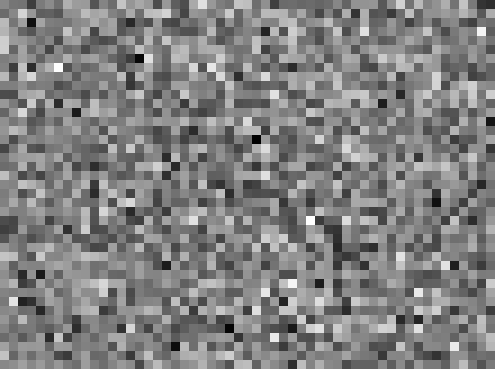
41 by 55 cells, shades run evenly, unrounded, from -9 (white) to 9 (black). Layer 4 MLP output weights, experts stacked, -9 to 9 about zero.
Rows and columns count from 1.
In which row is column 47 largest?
36
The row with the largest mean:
16
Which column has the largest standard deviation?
33
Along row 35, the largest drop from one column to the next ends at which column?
29
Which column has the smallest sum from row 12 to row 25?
41
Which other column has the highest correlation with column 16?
50
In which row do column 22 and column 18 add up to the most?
15
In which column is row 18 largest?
19
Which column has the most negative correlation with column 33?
39
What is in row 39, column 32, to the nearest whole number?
5
